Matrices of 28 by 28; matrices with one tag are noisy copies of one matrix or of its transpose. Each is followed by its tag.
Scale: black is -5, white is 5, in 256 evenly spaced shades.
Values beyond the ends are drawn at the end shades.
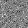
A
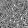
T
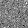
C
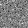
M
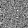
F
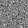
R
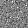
F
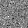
R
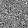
C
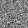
T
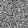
M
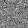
R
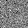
A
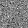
R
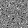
R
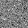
T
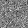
A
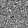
A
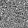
R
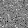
C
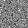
M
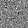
R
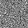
C
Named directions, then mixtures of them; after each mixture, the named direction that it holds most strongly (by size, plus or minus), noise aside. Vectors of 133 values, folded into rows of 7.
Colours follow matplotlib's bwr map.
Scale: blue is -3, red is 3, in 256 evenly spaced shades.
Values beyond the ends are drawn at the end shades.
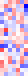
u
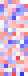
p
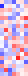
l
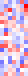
u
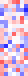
u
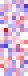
u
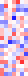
p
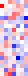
l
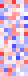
l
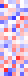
l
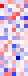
l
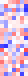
u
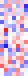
u
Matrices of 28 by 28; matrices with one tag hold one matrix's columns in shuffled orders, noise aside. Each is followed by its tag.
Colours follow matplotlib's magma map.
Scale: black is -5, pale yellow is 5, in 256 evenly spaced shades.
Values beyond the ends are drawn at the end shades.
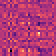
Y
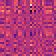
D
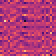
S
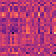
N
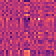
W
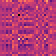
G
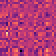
Y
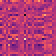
G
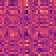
D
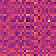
S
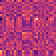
W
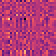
W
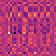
N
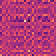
S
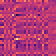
G
